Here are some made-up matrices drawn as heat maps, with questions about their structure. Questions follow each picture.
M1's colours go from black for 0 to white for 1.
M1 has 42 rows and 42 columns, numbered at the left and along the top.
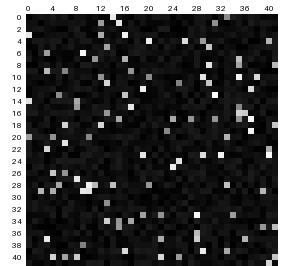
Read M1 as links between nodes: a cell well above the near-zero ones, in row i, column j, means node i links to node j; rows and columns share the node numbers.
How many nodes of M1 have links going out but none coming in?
4
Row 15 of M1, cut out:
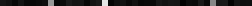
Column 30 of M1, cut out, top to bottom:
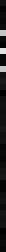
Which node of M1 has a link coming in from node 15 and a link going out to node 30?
node 8
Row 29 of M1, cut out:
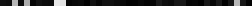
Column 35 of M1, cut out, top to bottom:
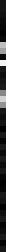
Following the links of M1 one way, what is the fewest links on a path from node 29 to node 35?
2
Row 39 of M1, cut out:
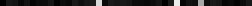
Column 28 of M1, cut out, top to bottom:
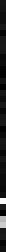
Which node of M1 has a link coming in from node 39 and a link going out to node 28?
node 33
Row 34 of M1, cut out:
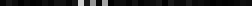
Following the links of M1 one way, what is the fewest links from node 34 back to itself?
5
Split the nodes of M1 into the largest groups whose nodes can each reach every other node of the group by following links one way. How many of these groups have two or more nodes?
2
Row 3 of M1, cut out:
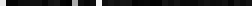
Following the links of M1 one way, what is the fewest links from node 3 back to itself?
3
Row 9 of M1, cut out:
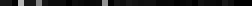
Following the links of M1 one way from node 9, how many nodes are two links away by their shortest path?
9
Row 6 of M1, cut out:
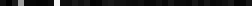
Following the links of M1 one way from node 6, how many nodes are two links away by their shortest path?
4
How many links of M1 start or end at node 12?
6
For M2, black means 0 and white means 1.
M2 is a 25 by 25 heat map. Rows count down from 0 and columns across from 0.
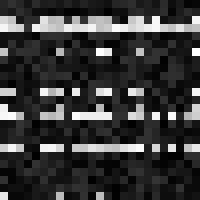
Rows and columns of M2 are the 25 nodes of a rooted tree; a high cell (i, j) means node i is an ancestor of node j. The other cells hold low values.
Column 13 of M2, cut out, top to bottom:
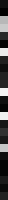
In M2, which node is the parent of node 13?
6
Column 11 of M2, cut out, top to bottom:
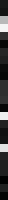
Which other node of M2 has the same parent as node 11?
19
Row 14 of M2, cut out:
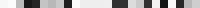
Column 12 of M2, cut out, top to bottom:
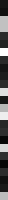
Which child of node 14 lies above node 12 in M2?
2
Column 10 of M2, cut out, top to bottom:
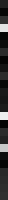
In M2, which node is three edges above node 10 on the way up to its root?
3
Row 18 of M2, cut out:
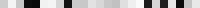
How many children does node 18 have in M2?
2
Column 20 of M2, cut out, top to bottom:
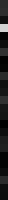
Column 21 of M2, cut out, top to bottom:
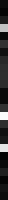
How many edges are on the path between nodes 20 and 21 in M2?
4
